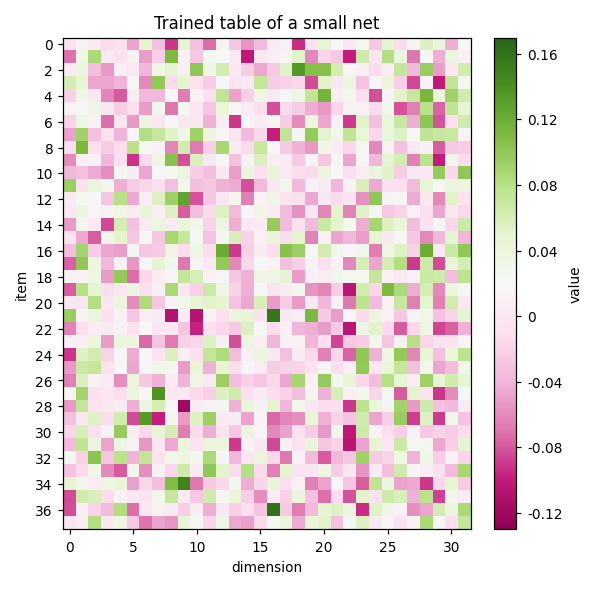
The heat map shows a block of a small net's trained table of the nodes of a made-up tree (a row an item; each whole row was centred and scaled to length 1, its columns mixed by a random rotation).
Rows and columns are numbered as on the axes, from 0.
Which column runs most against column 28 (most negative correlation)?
24
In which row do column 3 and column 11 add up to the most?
29
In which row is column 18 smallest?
0
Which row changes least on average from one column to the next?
11
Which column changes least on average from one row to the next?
15
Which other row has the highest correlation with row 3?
5
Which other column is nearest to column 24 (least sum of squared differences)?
4
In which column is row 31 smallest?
22
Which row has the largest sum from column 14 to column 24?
2
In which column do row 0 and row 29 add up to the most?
6
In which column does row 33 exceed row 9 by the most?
9
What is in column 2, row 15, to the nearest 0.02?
-0.08
